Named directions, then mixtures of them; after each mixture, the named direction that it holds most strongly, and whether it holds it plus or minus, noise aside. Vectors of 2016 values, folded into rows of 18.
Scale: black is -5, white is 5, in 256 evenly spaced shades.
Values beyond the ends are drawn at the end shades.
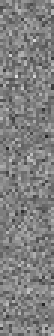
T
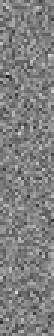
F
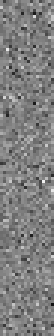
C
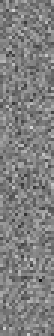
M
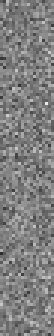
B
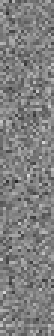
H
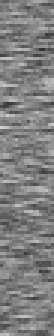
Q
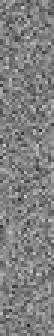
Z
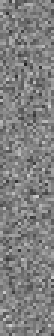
H, plus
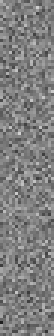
F, plus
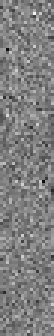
C, minus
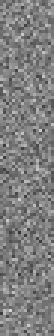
Z, minus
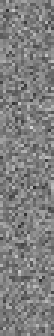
M, plus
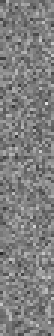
B, plus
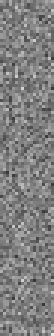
T, plus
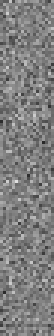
H, minus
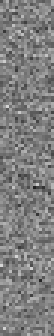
M, plus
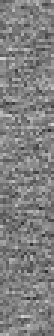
Q, plus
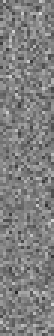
F, minus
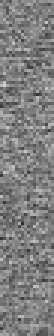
Q, plus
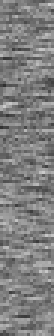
Q, minus
